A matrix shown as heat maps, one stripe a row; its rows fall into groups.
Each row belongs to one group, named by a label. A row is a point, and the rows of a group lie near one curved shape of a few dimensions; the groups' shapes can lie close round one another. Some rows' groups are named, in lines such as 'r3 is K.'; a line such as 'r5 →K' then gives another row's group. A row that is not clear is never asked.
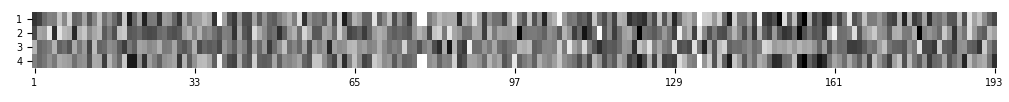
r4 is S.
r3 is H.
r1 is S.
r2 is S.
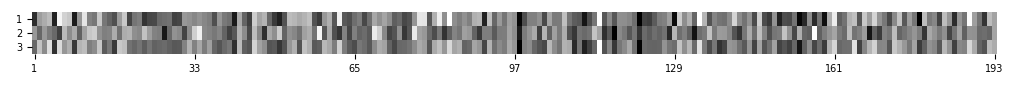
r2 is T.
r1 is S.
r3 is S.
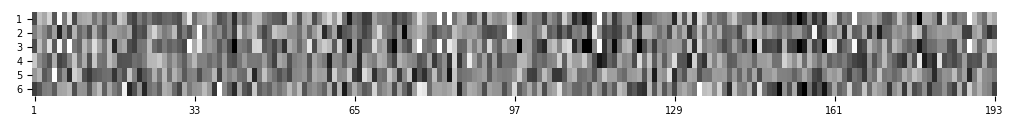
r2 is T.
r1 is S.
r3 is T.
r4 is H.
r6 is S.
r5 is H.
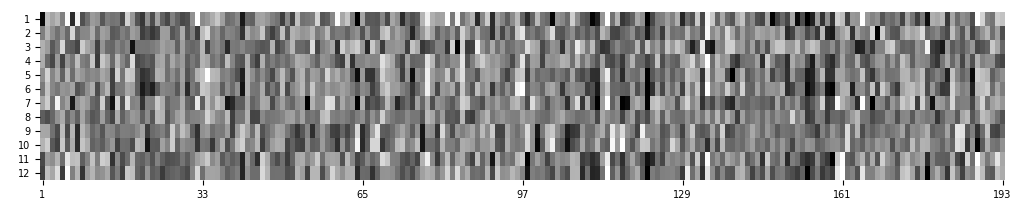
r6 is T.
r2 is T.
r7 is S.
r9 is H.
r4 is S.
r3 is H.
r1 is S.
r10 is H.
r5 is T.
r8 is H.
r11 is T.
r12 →S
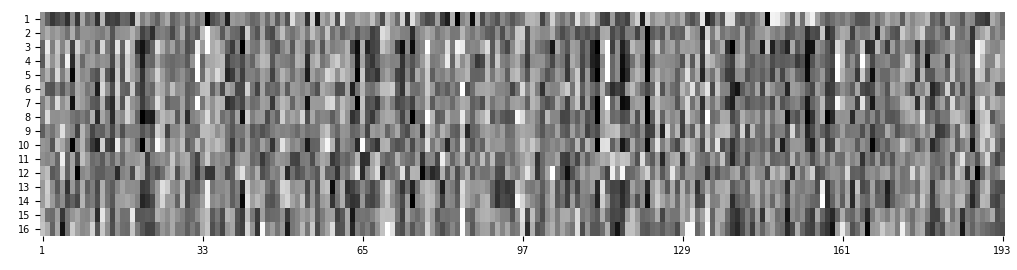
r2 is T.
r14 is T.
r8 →T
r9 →H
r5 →S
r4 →S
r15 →S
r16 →S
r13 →T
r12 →H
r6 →S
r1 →H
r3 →T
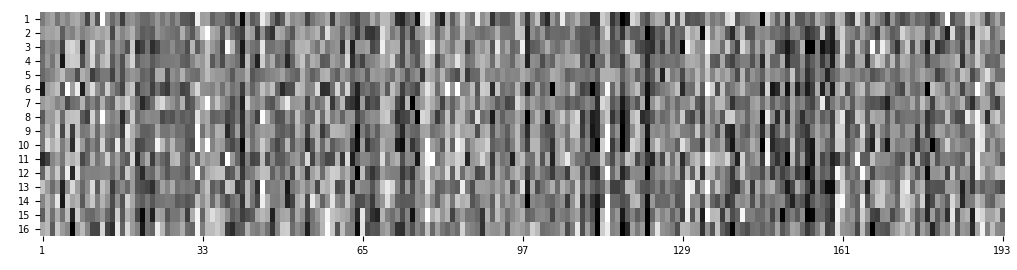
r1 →T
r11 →S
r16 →S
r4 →S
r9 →S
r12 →S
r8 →T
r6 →S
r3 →S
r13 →S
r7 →T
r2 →T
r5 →H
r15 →S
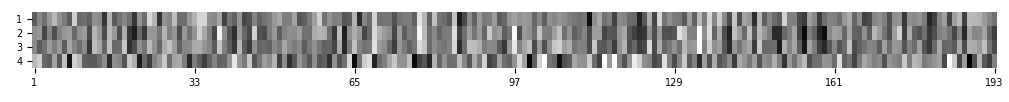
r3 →S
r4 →H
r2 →S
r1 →H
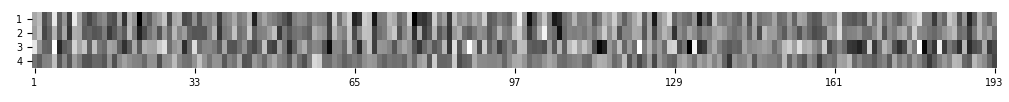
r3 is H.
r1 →H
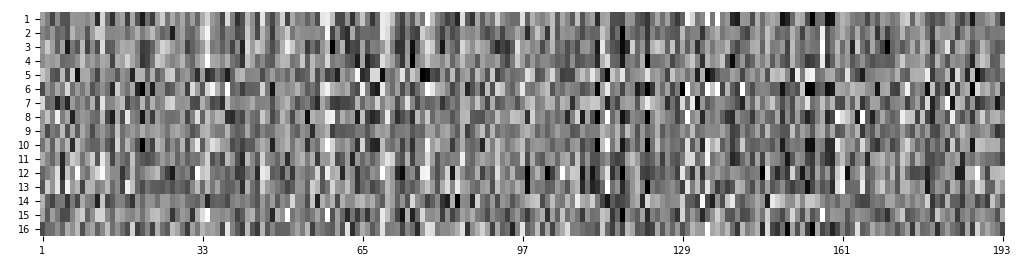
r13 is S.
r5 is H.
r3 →T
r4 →T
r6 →S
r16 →S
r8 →S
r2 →T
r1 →S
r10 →S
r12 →T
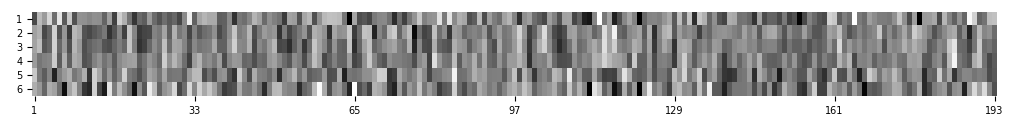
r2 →H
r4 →H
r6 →S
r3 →H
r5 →S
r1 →S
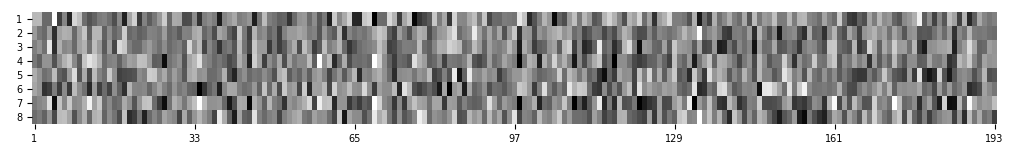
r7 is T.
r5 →H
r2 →S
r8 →S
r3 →S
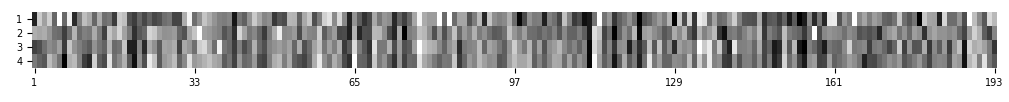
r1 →S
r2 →T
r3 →S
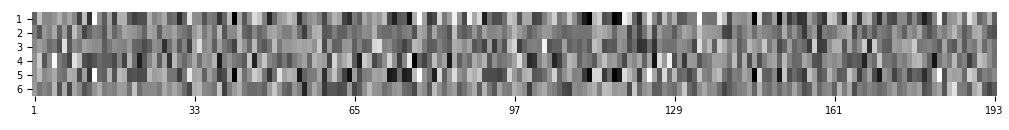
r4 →H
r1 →T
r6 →H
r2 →H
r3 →T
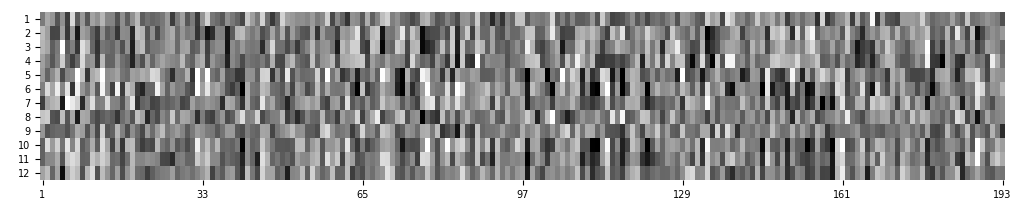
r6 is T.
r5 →T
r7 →S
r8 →H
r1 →T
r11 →T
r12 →S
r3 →H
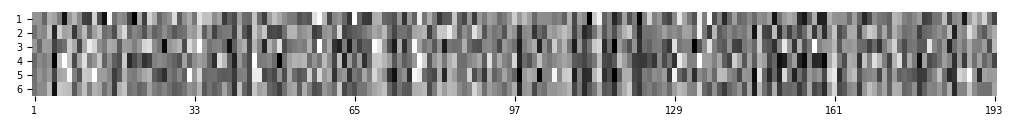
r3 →T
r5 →T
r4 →S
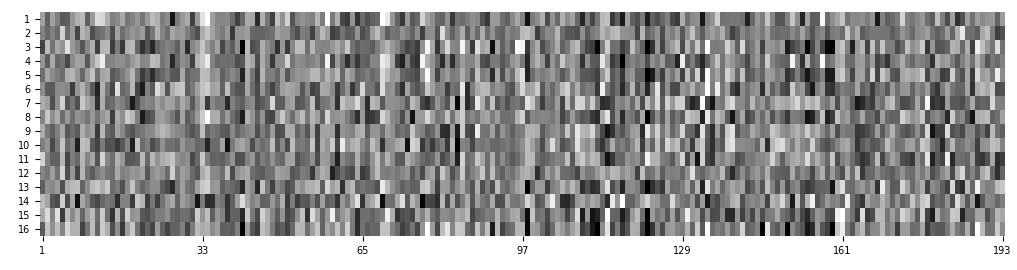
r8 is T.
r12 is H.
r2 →H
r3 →T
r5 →T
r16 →T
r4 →T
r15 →S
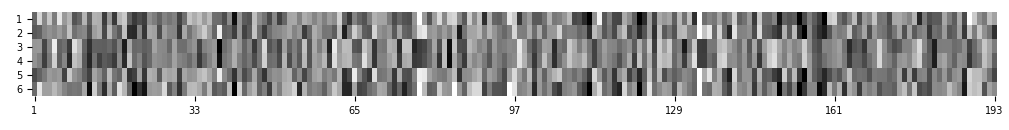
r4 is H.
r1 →T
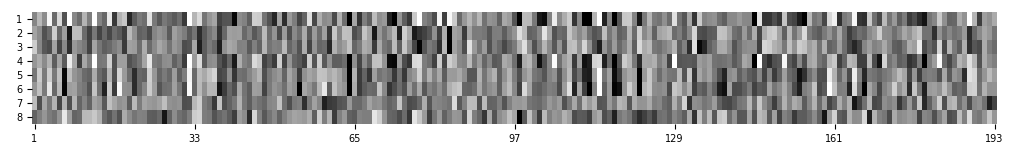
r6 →S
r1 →T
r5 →S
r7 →H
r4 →T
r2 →H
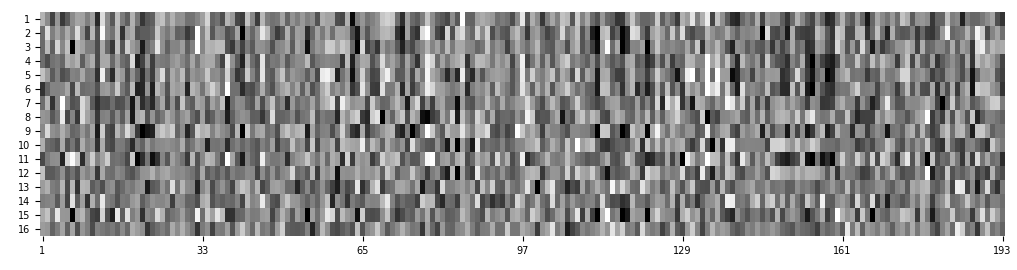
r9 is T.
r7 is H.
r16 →H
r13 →H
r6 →S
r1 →S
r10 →H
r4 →S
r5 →S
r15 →S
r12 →H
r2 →T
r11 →S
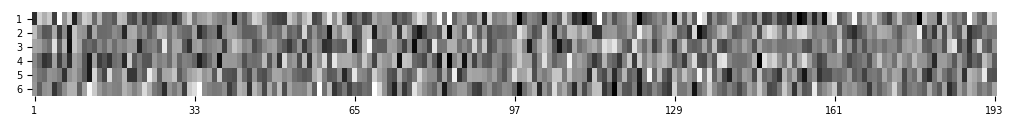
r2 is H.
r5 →S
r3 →H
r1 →S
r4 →H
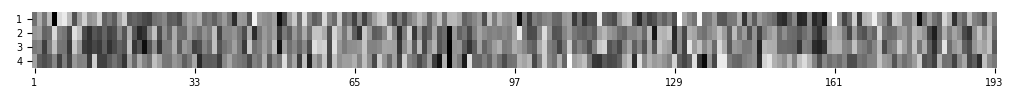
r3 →H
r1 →S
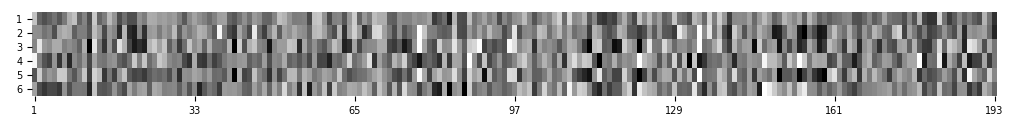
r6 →H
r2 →S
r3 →T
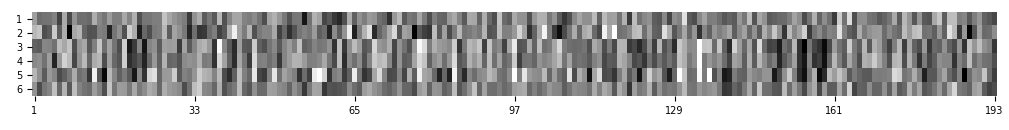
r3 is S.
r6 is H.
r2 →H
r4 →S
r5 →S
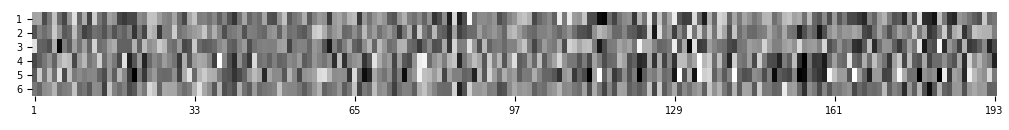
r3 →H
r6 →H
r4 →S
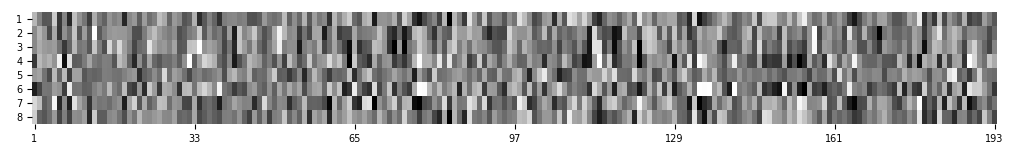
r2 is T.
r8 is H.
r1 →H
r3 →T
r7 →H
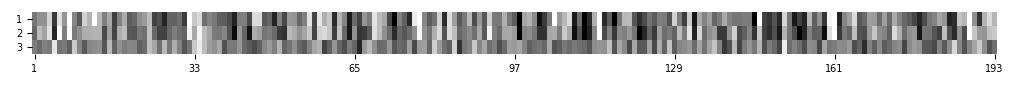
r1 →T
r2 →T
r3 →H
